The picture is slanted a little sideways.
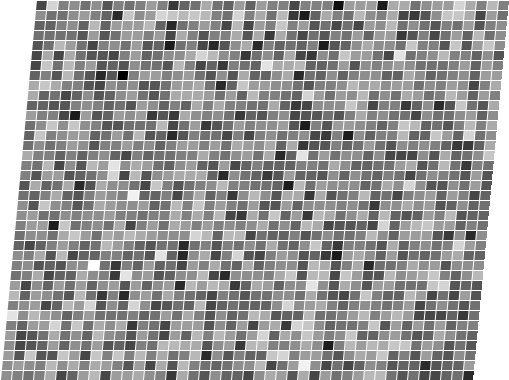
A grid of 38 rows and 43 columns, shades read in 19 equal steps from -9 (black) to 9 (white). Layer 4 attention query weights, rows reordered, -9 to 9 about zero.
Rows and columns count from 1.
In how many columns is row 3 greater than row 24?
15
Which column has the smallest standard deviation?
31
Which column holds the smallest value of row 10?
4
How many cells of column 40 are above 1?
13
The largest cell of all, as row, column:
27, 8
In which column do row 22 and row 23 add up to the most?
34
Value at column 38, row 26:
-2
